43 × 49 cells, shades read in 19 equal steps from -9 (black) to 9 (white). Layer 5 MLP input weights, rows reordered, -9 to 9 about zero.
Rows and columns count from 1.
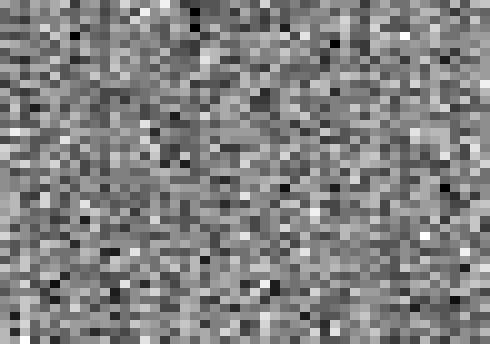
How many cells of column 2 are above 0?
23
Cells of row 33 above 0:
28
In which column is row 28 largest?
16
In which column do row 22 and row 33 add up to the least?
21
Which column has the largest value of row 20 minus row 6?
34
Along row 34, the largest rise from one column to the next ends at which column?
48
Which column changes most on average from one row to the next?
2
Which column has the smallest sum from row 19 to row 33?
11
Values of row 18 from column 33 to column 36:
-5 -4 -3 3
